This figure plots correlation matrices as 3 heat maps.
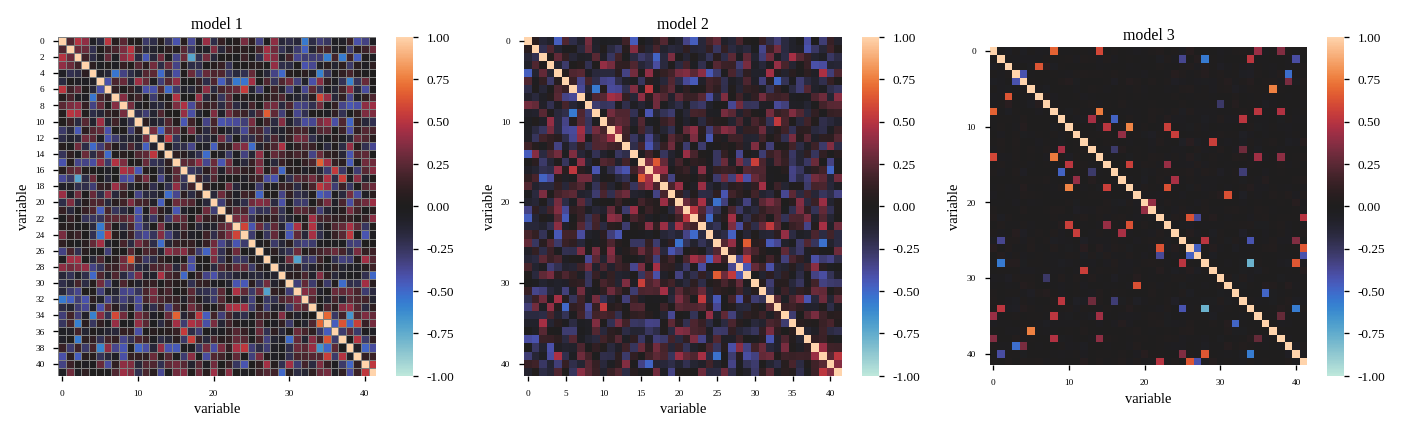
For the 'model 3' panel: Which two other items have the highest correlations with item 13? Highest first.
9, 33
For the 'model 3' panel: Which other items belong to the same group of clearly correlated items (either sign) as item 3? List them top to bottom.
4, 39
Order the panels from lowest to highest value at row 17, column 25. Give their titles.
model 2, model 3, model 1
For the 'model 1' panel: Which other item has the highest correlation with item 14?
12
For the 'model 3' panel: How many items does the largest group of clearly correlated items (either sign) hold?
5
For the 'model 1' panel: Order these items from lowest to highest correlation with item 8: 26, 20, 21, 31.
31, 21, 26, 20
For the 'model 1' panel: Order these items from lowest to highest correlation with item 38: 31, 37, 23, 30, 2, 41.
41, 30, 37, 2, 31, 23
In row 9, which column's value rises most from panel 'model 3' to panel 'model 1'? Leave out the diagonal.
16
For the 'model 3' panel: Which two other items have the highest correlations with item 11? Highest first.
24, 17
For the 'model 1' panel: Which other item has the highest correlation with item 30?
40
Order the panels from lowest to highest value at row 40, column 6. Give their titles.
model 1, model 2, model 3
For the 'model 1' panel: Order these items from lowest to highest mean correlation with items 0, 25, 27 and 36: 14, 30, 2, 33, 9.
33, 14, 30, 9, 2
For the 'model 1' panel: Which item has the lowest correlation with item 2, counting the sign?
17
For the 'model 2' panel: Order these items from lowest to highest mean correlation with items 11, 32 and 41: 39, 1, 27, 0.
0, 1, 27, 39
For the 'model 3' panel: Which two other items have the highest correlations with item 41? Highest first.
26, 22
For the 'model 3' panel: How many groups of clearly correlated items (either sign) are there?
14
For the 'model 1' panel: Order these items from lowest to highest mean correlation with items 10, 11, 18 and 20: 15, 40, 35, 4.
4, 40, 15, 35
